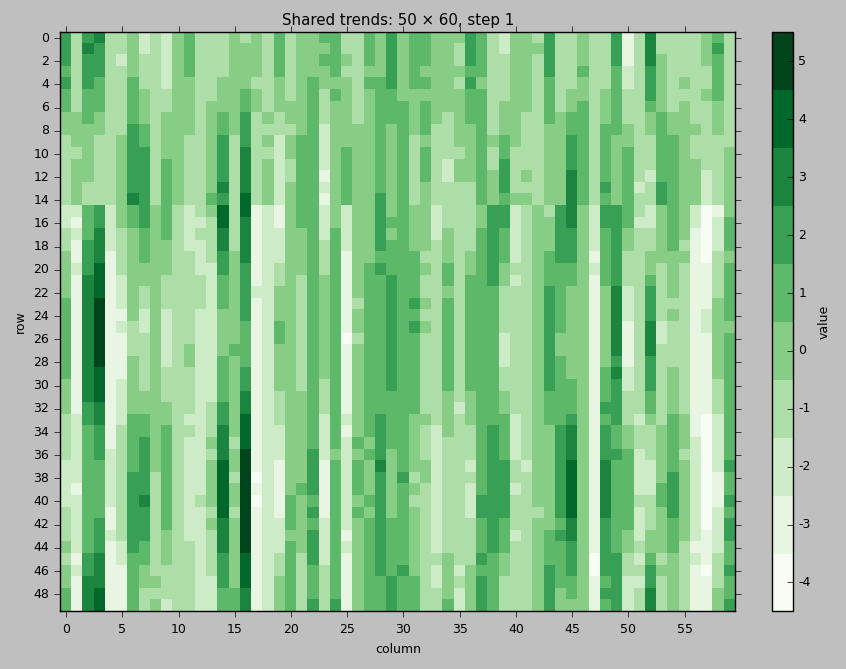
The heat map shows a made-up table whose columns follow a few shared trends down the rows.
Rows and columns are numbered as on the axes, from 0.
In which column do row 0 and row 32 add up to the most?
3
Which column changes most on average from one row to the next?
52
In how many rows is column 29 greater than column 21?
34
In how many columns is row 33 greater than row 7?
20
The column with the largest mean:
16
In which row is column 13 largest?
14
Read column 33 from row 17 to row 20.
-2 -1 -1 -1
